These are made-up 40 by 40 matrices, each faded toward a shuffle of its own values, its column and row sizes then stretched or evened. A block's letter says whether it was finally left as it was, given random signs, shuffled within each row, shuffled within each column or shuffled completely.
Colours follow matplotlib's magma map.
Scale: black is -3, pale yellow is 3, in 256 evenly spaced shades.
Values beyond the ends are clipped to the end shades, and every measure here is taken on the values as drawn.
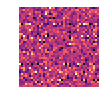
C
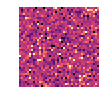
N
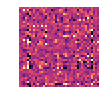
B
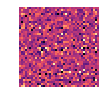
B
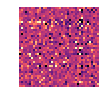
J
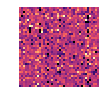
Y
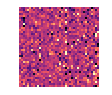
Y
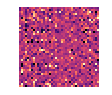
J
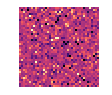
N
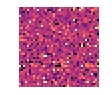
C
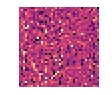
Y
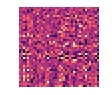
B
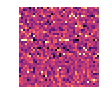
C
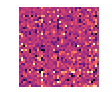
J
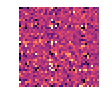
J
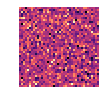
N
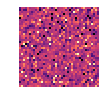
N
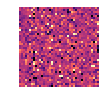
Y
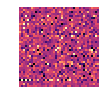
C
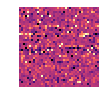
C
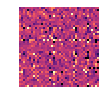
B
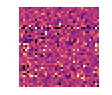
J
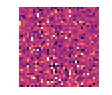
Y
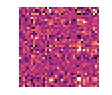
B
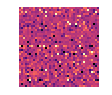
C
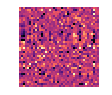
B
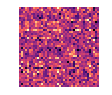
B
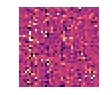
Y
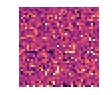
C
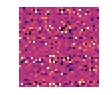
C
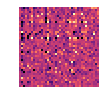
B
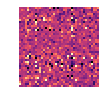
J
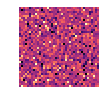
N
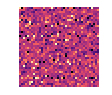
C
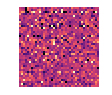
C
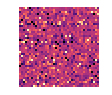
C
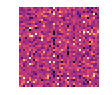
Y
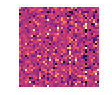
Y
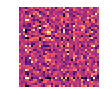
B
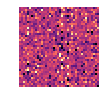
Y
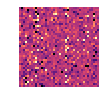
Y
